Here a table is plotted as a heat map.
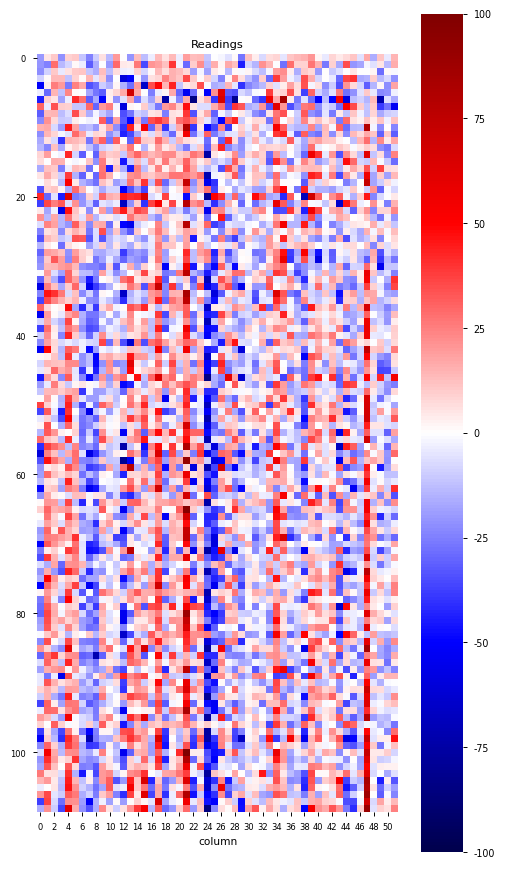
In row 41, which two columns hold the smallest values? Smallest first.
13, 26
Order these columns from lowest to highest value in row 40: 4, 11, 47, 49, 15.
49, 11, 15, 4, 47
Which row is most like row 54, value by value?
79
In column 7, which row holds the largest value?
7
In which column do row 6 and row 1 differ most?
35
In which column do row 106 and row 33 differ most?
15
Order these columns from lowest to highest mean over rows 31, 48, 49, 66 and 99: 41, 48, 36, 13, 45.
45, 36, 41, 48, 13
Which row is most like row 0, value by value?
27
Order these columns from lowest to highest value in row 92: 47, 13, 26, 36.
36, 26, 13, 47
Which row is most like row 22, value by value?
89
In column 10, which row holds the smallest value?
16
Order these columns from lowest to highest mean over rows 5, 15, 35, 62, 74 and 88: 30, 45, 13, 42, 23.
45, 30, 42, 23, 13
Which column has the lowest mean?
24
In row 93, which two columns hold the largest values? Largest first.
47, 21
